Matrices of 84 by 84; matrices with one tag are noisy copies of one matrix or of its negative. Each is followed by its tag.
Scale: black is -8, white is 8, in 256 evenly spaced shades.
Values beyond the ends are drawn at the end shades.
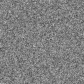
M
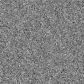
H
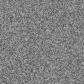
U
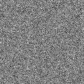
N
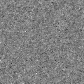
N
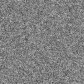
U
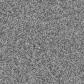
M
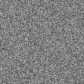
U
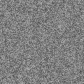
N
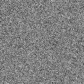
U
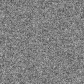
N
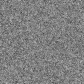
U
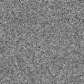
M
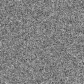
U
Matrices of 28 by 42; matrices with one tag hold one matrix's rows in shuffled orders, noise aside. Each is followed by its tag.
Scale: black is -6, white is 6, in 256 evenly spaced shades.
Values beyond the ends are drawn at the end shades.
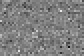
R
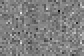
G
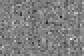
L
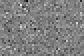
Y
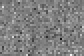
L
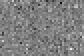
L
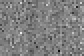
G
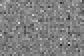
R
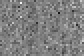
G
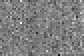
G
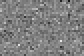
R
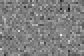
R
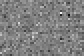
R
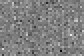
L
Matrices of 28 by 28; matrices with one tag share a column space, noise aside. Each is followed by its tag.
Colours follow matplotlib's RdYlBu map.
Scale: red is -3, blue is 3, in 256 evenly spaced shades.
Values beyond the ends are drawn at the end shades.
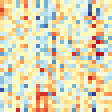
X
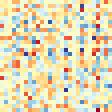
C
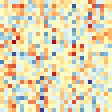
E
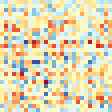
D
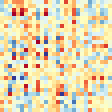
X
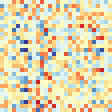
C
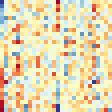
E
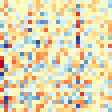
D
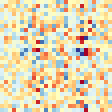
C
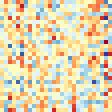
E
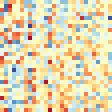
E
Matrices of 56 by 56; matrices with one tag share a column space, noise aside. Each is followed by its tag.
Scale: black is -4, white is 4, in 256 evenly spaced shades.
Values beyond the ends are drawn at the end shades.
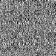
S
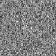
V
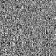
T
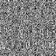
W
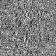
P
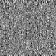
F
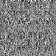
S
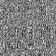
W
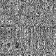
W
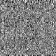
F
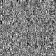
S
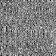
W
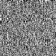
S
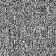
W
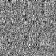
S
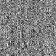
W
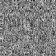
P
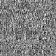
P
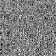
T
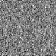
T
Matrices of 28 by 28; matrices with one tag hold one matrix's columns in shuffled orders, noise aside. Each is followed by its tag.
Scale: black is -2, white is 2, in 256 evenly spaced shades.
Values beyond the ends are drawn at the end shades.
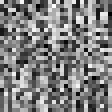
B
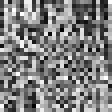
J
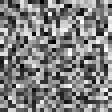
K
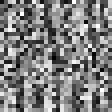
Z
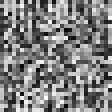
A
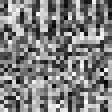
J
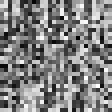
A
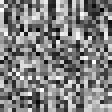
J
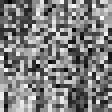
Z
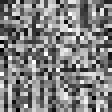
Z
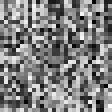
A
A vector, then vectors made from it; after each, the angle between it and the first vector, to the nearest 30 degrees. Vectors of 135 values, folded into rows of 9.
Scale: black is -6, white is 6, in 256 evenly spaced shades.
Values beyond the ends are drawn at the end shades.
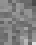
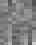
30 degrees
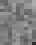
150 degrees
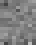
120 degrees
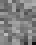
150 degrees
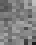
150 degrees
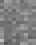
90 degrees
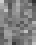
60 degrees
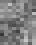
60 degrees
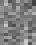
60 degrees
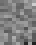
150 degrees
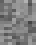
90 degrees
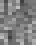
90 degrees
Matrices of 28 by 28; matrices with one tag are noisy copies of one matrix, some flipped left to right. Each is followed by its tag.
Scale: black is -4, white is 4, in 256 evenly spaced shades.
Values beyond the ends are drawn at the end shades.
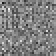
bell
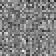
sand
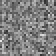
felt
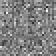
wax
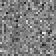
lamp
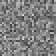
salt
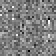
sand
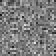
felt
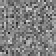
bell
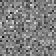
sand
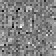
bell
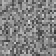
lamp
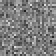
wax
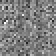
sand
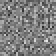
bell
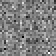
sand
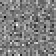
salt
